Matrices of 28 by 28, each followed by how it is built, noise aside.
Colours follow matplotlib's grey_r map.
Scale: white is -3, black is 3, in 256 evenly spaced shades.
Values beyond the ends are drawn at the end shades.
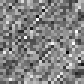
Hankel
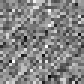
Hankel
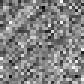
Hankel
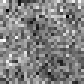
smooth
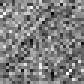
Hankel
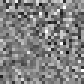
upper triangular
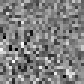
lower triangular
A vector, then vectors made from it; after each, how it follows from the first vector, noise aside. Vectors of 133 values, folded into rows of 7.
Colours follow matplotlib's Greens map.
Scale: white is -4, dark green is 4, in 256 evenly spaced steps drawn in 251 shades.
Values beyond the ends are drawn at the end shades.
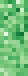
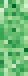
wrapped around, negated.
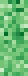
sign-scrambled.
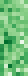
reversed.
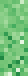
reversed, partly zeroed.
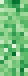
wrapped around.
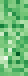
wrapped around, negated.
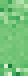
reversed, partly zeroed.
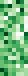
negated, scaled up.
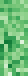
reversed.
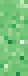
reversed, partly zeroed.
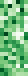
negated, scaled up.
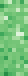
negated, partly zeroed.
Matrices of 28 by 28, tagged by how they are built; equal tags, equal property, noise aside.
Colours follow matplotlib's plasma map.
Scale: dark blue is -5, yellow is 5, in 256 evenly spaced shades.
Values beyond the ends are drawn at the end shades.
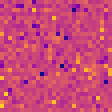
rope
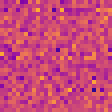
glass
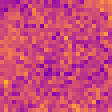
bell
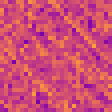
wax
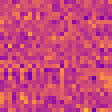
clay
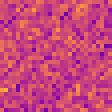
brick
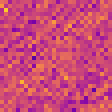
brick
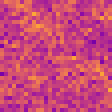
bell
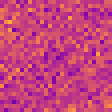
brick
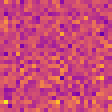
clay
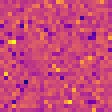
rope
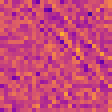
wax
